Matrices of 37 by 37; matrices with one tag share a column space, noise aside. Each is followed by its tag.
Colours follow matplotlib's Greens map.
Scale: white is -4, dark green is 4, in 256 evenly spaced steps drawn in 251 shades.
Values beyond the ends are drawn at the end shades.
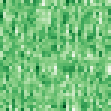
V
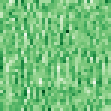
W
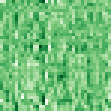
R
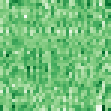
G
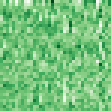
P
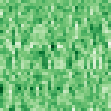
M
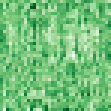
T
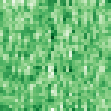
V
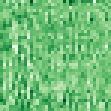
R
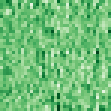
G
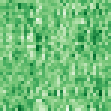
T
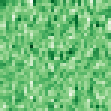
P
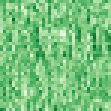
T
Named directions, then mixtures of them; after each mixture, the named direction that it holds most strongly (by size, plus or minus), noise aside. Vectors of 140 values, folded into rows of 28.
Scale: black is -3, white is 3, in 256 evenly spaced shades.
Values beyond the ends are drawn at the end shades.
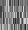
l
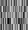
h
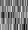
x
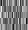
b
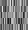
h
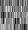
x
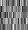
b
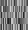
h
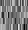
x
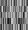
h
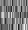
x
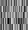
h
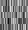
h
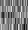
x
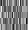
b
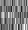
x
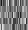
b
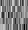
x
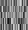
h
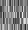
l
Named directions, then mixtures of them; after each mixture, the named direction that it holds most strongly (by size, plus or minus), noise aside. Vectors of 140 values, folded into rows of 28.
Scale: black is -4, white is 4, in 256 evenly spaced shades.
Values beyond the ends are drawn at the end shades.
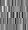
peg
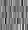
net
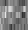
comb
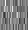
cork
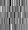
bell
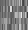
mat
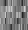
comb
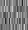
cork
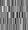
peg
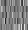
net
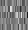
mat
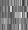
mat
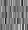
net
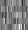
net
